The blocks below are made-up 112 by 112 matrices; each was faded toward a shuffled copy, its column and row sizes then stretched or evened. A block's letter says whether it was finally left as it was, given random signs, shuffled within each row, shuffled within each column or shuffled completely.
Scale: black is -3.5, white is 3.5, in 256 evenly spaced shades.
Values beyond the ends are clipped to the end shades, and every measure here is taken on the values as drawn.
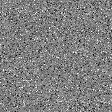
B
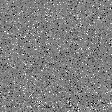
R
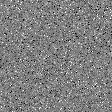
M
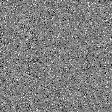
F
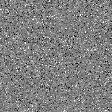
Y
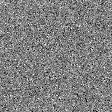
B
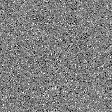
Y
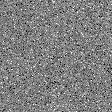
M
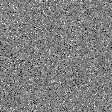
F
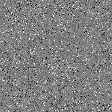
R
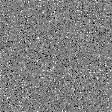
R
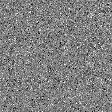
R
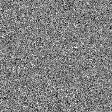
R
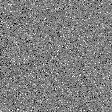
B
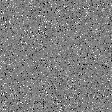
Y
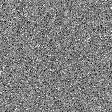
M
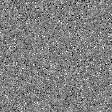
R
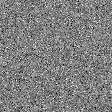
B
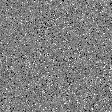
F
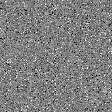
Y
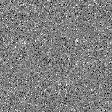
Y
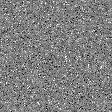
M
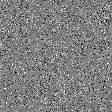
F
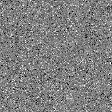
Y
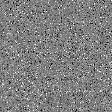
R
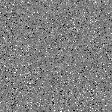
R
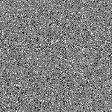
Y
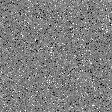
M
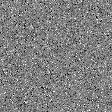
F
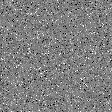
B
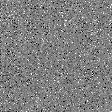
Y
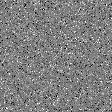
B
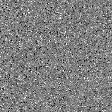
Y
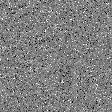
M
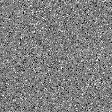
Y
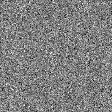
F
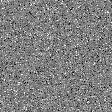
M
